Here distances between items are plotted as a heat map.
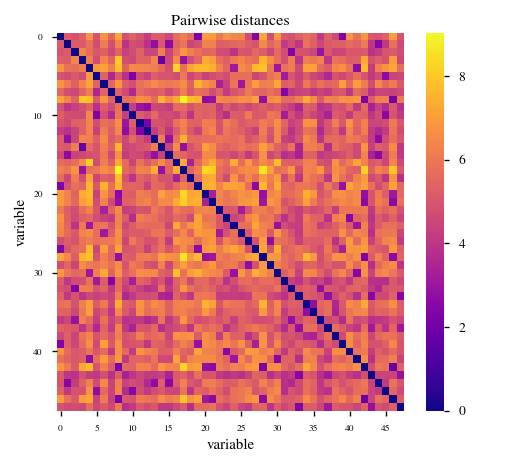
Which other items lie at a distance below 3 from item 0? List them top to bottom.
19, 27, 39
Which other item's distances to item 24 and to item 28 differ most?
4
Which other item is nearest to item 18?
16
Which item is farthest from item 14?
8
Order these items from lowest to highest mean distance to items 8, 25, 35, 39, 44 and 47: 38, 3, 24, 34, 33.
33, 38, 34, 24, 3
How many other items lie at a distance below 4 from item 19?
3
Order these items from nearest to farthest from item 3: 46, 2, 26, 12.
12, 26, 2, 46
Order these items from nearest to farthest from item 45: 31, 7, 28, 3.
31, 7, 3, 28
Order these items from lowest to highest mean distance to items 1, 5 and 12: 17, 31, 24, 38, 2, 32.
31, 32, 2, 38, 24, 17
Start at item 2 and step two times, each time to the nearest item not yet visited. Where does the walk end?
36
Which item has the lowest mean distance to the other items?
43
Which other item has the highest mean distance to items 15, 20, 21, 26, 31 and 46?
17
